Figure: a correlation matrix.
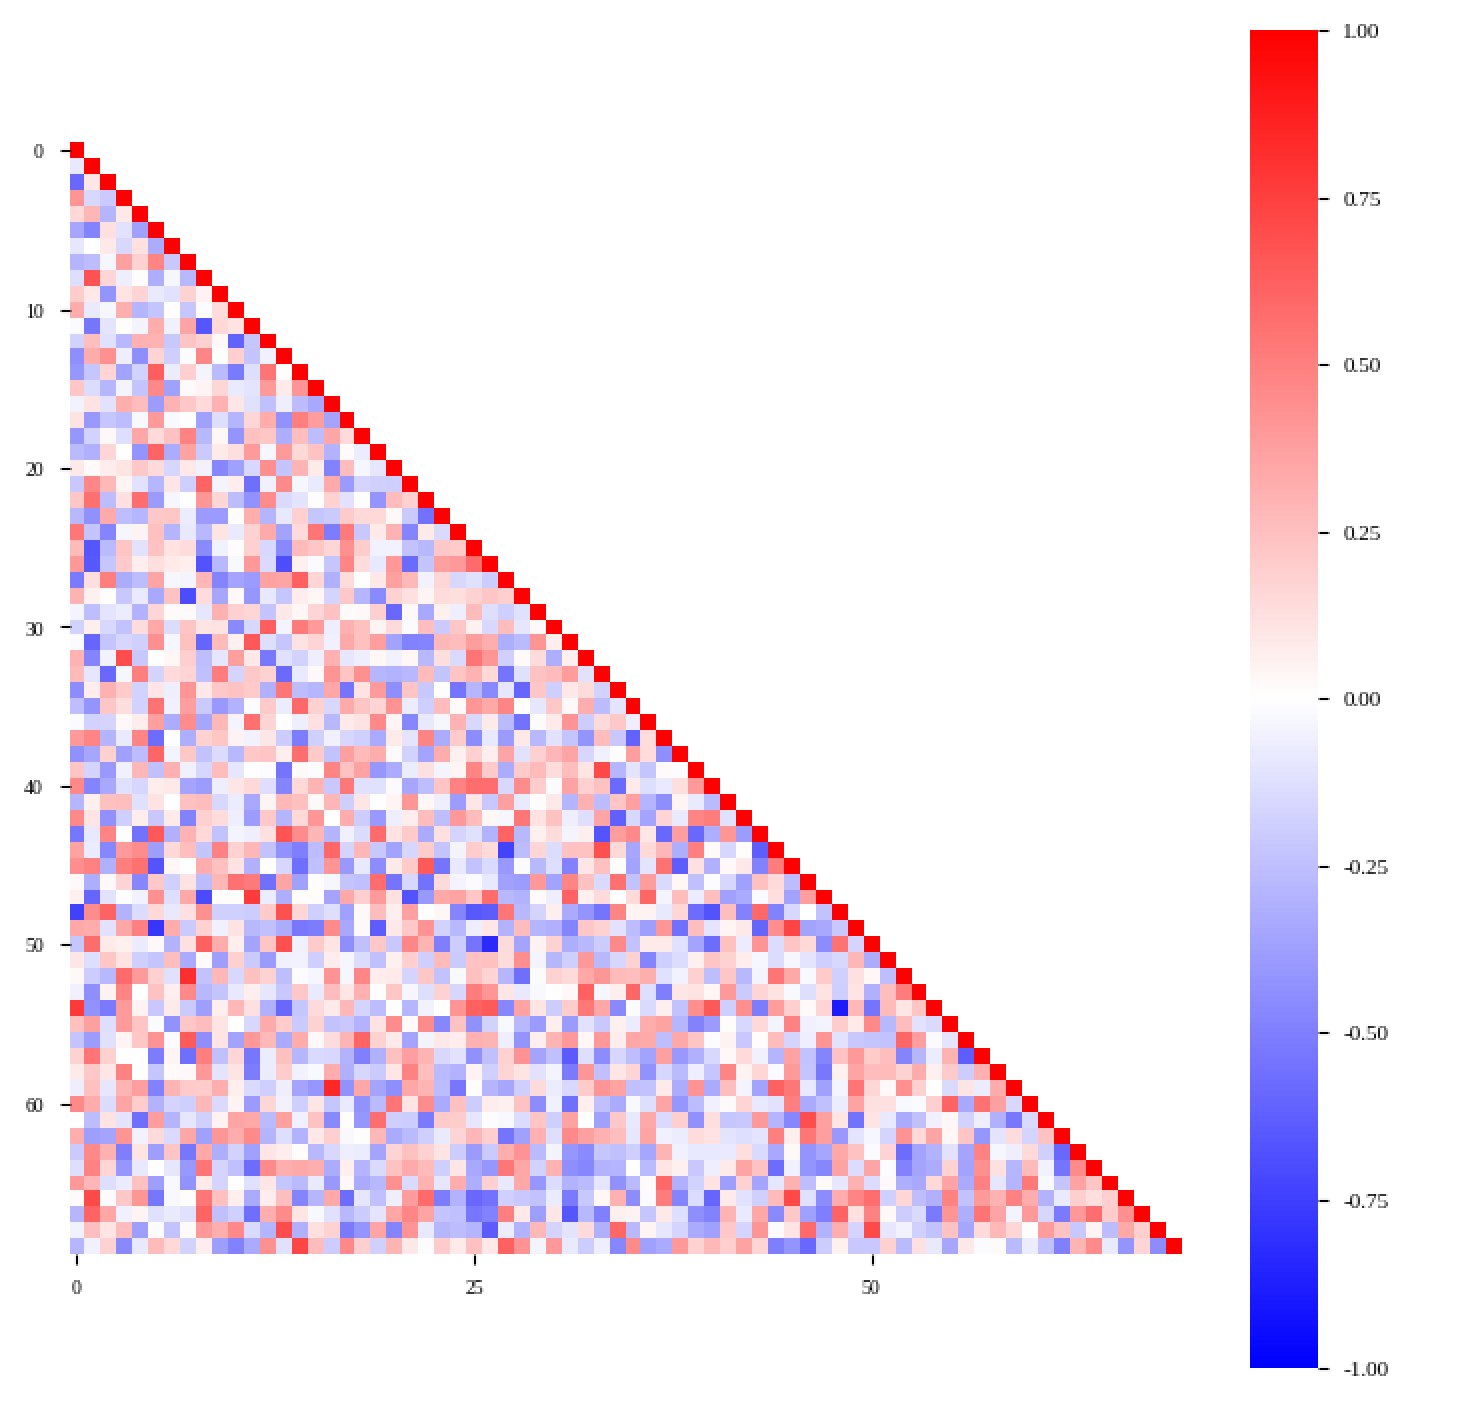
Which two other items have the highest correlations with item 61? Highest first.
46, 19
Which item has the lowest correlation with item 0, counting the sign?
48
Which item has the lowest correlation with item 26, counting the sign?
50
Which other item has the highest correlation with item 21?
8
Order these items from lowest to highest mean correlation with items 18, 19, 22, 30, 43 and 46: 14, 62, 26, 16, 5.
26, 16, 62, 14, 5
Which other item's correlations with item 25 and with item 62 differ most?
69
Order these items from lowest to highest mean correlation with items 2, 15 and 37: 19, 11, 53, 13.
53, 11, 19, 13
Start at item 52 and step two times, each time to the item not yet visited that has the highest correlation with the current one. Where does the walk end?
56
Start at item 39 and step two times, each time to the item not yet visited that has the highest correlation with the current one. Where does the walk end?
44
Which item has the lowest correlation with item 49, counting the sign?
5
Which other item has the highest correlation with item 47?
11
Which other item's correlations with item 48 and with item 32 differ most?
54
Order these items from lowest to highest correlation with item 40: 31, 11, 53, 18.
18, 53, 11, 31
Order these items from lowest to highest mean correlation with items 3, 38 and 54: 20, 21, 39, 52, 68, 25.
21, 68, 20, 39, 52, 25
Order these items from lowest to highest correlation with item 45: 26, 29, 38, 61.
38, 61, 29, 26
